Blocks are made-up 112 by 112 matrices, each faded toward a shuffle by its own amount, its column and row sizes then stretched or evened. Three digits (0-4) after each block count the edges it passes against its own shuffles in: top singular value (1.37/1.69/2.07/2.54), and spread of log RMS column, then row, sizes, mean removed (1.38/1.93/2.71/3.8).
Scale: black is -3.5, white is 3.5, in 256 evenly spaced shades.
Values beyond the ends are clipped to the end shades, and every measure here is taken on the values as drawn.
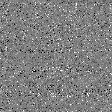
0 1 2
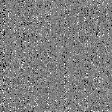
1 3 1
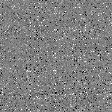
1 2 2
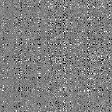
2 4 3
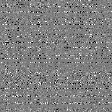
1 2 4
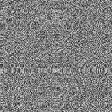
4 1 0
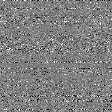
0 0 4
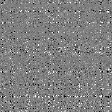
3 3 3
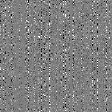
3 4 1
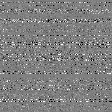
1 0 4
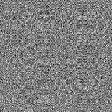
4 0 0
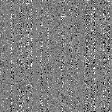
1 4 1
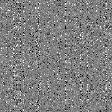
3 3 0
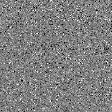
2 1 2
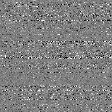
1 1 4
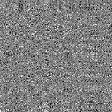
3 1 2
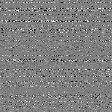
2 0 4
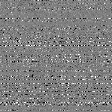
3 0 4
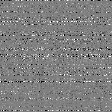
2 0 4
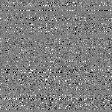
0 2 4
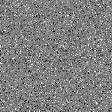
2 0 1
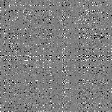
3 3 3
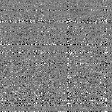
2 2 4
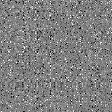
3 2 1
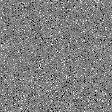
0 2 1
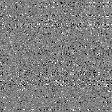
3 1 3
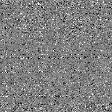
0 1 3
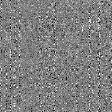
3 3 2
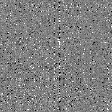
3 2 2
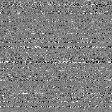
2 0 4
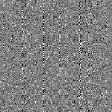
4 3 0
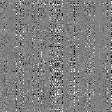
3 4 2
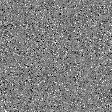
0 1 1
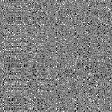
4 2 1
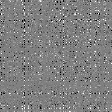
3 3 3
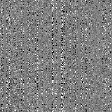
3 4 1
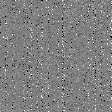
0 3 0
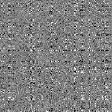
4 3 3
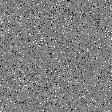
0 1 0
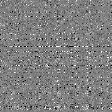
3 2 3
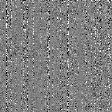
1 4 1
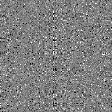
3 2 1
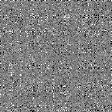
0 3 3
